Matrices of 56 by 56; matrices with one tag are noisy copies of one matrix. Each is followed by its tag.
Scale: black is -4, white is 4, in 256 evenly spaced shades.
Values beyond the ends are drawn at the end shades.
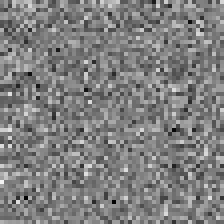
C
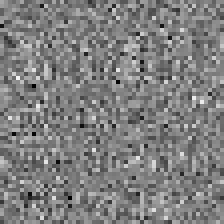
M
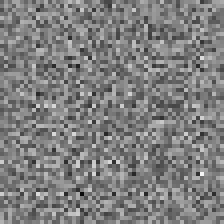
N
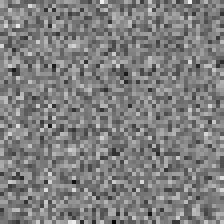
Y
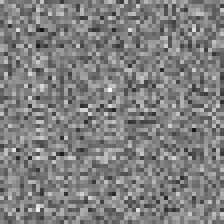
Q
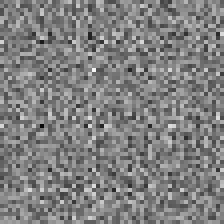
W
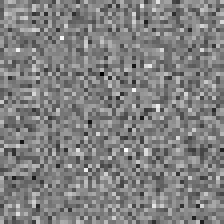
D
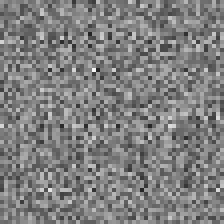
W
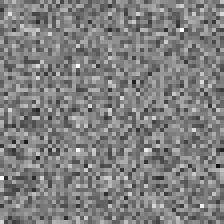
D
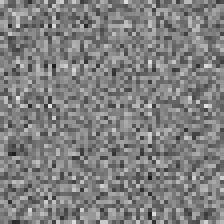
Y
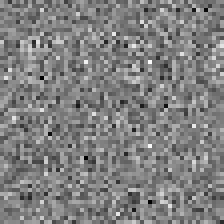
M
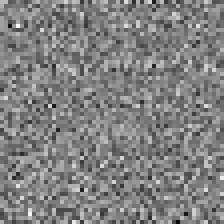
Y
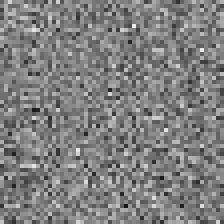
D
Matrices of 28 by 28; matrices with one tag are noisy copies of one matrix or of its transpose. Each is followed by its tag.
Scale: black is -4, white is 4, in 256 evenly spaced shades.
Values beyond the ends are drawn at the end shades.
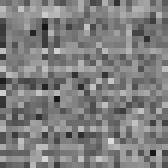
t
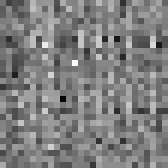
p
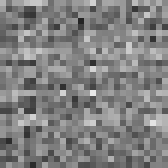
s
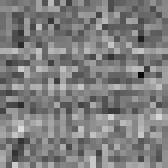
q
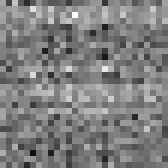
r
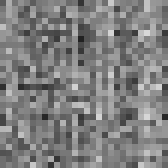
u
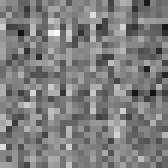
s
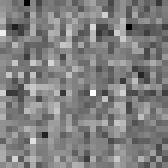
s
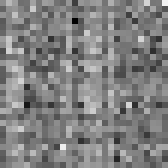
r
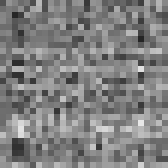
q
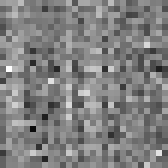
r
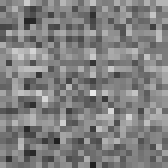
s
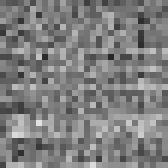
q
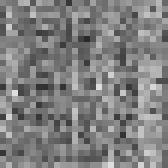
u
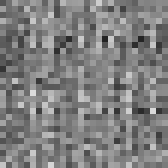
p
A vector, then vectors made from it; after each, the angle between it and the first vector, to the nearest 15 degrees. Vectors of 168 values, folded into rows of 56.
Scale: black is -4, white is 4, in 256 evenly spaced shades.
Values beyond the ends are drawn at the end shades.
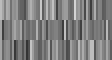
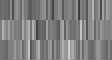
120 degrees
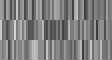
75 degrees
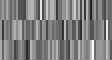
30 degrees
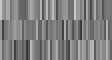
15 degrees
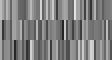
15 degrees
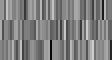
45 degrees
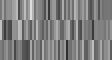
60 degrees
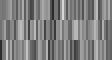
105 degrees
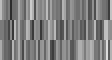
75 degrees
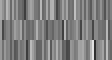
30 degrees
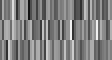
90 degrees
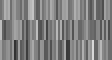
45 degrees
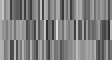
75 degrees
